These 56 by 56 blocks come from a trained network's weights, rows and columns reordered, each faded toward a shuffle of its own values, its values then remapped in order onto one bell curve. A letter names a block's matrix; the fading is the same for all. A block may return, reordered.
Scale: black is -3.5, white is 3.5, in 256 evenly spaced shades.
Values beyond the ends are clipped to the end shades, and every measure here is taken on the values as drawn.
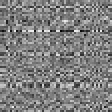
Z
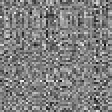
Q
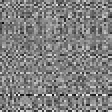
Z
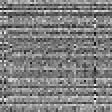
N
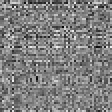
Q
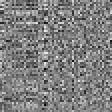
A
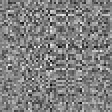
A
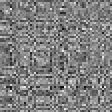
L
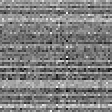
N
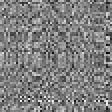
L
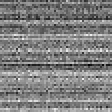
N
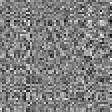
A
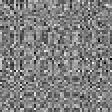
Q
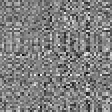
Q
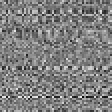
Z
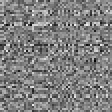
Q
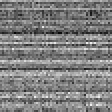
N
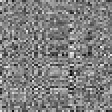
A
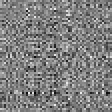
L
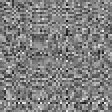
L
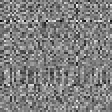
L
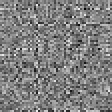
A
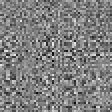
A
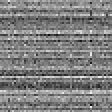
N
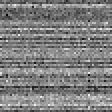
N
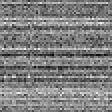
N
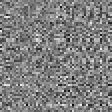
A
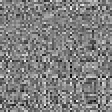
A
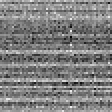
N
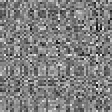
L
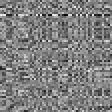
Z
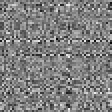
Q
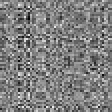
Q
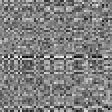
Z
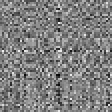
L
